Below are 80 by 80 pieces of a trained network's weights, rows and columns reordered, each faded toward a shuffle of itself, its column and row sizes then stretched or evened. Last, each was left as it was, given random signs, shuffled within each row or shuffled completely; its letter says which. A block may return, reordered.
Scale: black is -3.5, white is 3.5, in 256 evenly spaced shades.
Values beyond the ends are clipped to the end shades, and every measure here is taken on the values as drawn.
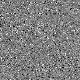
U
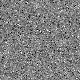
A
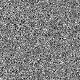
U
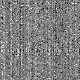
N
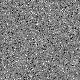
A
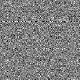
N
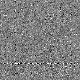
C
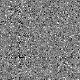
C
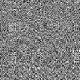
N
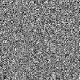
N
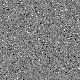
A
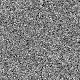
A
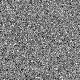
A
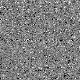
C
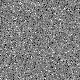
A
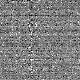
N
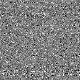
C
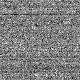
U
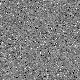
A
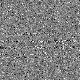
U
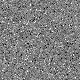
A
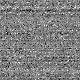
U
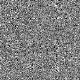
C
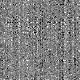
N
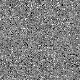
C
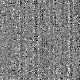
N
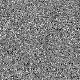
U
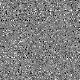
C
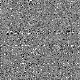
C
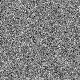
A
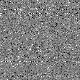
U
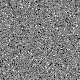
A
